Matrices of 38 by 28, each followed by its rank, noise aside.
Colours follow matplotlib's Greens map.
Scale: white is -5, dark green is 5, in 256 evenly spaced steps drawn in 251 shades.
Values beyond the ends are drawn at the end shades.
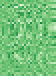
four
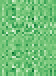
three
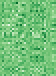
four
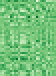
three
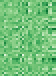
three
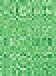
three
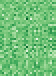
four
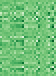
two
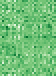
four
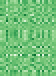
two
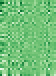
three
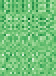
three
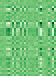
one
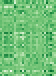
three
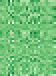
three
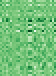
three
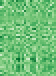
four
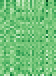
three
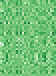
four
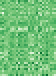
four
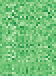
four
